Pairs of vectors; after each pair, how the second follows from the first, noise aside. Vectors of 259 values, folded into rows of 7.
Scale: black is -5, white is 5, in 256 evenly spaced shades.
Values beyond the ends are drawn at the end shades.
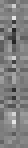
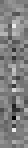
reversed.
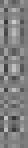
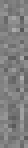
reversed, negated, shrunk.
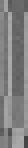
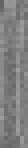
reversed, shrunk.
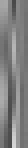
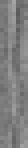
reversed, shrunk.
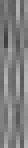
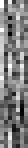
reversed, scaled up.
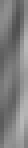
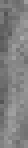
reversed, negated, shrunk.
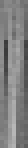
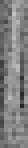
reversed.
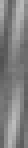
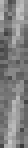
copied.
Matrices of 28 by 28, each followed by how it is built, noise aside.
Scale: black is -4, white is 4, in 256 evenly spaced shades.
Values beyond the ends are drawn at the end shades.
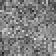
smooth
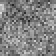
smooth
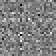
low rank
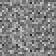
repeating rows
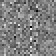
uneven columns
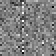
uneven columns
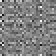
low rank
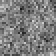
smooth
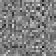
low rank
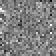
uneven columns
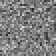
noise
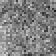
smooth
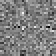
low rank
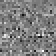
uneven rows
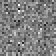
uneven columns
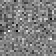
uneven rows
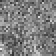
smooth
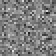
repeating rows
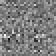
low rank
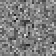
repeating rows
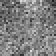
smooth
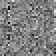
uneven columns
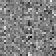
uneven columns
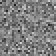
repeating rows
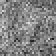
smooth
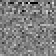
uneven rows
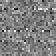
uneven rows
